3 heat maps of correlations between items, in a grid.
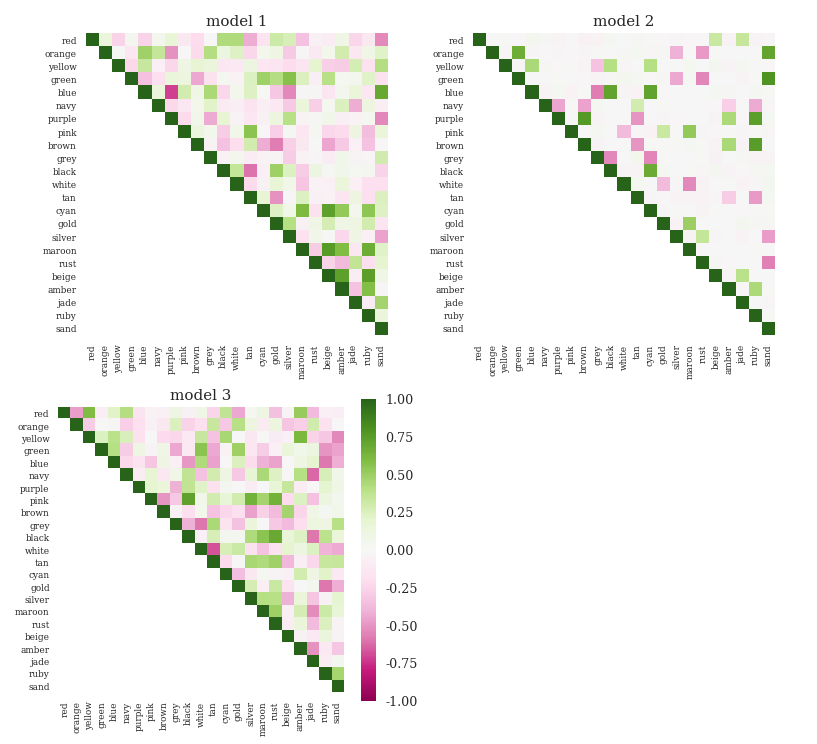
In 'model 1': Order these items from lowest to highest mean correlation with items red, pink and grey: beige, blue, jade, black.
beige, jade, black, blue
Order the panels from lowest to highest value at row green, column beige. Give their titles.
model 2, model 3, model 1
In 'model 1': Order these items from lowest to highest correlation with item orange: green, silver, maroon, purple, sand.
purple, silver, green, maroon, sand
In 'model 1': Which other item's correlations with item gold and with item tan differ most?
black
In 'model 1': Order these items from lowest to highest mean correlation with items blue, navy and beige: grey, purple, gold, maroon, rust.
purple, rust, gold, grey, maroon
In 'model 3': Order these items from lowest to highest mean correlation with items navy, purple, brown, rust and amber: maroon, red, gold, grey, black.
grey, gold, red, maroon, black
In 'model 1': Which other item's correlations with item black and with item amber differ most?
maroon
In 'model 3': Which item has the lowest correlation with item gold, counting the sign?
ruby
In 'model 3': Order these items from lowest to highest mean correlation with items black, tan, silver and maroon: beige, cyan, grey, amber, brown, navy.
brown, beige, cyan, grey, amber, navy
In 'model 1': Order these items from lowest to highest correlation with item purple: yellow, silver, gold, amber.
yellow, amber, gold, silver
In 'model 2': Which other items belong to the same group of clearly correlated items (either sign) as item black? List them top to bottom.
yellow, blue, grey, cyan
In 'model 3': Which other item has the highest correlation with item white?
green
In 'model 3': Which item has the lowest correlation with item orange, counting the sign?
red
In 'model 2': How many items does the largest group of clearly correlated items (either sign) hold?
6
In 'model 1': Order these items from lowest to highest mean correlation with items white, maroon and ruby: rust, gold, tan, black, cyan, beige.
rust, tan, black, gold, cyan, beige
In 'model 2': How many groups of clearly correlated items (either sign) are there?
5
